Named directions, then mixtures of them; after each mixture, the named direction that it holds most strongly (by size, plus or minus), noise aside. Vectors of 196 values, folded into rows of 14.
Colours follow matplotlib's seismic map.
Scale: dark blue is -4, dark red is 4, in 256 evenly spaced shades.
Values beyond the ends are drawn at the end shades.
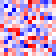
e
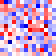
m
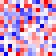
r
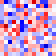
m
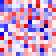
m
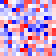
m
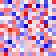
m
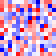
r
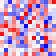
e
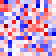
m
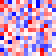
m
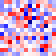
m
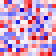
r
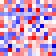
r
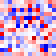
r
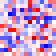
e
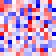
m
